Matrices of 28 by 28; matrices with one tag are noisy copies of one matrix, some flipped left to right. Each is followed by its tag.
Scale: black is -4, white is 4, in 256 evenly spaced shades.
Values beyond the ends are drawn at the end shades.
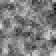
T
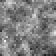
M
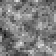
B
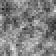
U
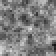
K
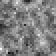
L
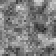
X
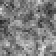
U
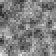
T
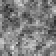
U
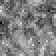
U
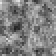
X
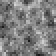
L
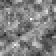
B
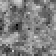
X
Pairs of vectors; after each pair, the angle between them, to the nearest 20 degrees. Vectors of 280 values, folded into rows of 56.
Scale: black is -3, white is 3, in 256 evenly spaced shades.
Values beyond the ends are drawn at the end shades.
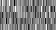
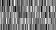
160 degrees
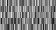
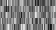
140 degrees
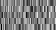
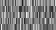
120 degrees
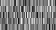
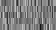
120 degrees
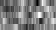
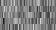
120 degrees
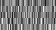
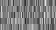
100 degrees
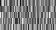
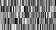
60 degrees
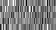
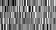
160 degrees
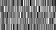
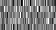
20 degrees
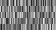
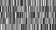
160 degrees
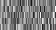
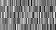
40 degrees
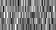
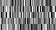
60 degrees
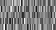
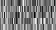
80 degrees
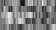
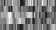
20 degrees
